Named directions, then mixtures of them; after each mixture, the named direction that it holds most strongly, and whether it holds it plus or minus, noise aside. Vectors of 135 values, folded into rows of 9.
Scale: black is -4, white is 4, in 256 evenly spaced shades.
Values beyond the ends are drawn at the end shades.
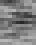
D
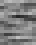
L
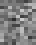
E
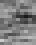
D, plus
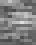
D, minus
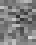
E, minus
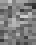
E, minus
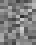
E, plus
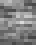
D, minus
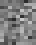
E, plus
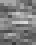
D, minus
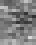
D, plus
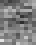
D, plus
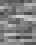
L, minus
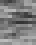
D, plus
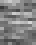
D, minus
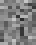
E, minus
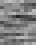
L, plus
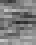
D, plus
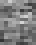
D, minus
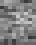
D, minus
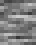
L, minus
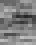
D, plus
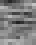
D, plus
